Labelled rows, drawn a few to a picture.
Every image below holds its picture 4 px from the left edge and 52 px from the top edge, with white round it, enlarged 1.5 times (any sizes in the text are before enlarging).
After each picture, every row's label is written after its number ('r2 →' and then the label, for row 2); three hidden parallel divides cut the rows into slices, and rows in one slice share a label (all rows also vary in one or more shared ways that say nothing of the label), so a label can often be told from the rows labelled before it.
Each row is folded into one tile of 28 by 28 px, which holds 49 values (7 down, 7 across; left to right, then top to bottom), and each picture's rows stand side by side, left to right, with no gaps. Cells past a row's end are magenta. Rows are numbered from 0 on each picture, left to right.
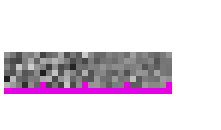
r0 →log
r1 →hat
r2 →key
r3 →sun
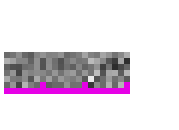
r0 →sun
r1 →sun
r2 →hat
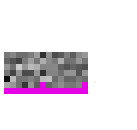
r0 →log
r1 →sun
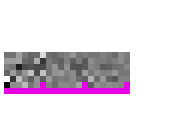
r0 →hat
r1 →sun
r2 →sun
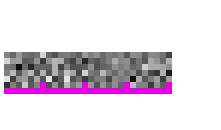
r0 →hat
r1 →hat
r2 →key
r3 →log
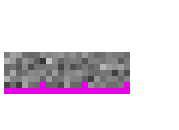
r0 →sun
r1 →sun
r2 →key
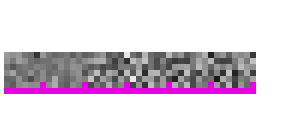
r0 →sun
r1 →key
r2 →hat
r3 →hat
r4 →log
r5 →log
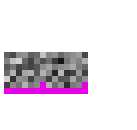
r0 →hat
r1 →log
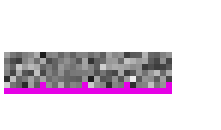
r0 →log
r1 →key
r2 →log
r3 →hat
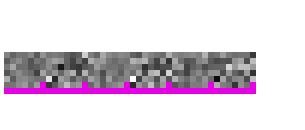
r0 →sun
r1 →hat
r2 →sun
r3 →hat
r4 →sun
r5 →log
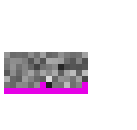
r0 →sun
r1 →hat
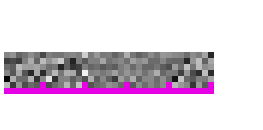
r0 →log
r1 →hat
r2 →sun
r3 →sun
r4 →log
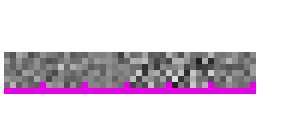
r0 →sun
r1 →key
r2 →sun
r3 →hat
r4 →hat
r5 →sun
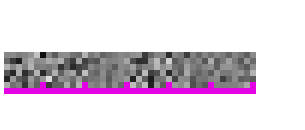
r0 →log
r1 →hat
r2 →key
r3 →log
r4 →key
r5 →sun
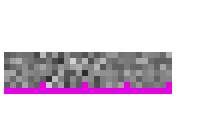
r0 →sun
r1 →log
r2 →sun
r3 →sun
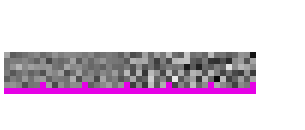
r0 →key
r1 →key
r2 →sun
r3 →hat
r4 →hat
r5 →log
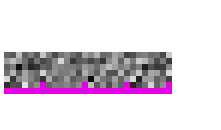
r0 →hat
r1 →sun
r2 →log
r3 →hat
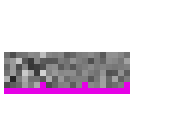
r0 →hat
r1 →sun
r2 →key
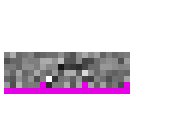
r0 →key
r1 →hat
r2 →key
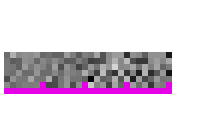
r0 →key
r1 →sun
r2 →log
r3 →log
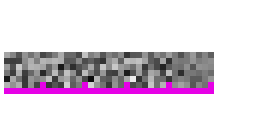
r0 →log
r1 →hat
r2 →log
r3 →hat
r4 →key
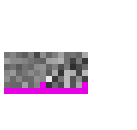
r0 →sun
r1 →hat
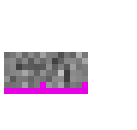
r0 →sun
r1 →key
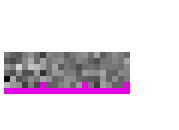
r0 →log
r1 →sun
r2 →key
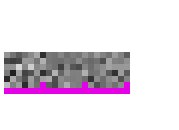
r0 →log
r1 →sun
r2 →key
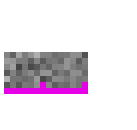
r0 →sun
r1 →key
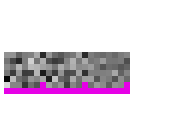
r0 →log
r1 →log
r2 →sun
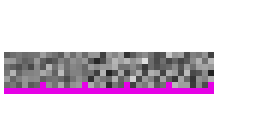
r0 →sun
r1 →key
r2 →log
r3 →hat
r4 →log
